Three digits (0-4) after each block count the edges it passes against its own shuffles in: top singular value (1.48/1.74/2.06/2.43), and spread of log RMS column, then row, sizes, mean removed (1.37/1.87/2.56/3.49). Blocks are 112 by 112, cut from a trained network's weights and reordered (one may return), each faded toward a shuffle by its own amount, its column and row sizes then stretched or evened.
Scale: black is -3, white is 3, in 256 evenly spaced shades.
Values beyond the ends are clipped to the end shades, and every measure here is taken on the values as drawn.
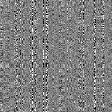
4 4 0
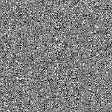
2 2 0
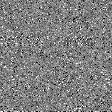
2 1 2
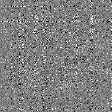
1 3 3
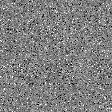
0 0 2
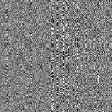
4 4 0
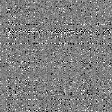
3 3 3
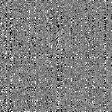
2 4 2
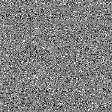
0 1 3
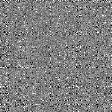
1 3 3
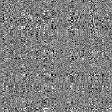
3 3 3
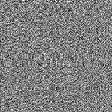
4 0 1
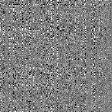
0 4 3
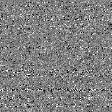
1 2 3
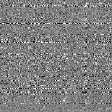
3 2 4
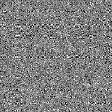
3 1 3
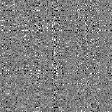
2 3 3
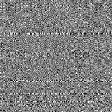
4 0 3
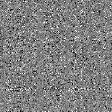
1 3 2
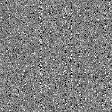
0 3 0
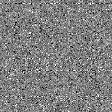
3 1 2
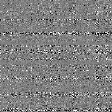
2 3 4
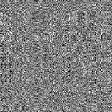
4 3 1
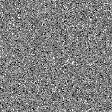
2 2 0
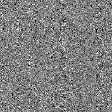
2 3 1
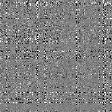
2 4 4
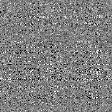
0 3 4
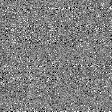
0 1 3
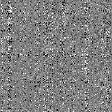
1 4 2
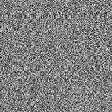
4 0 1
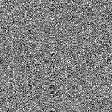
3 1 0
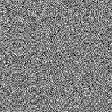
4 0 1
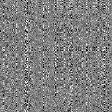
4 4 1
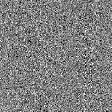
2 2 1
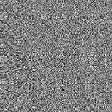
4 2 2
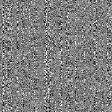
3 4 0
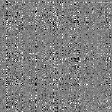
2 4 3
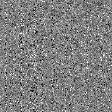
0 3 0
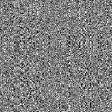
4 3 0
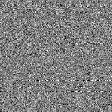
3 0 3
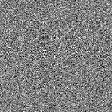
3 1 2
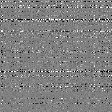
4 2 4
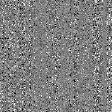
0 4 1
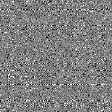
4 2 3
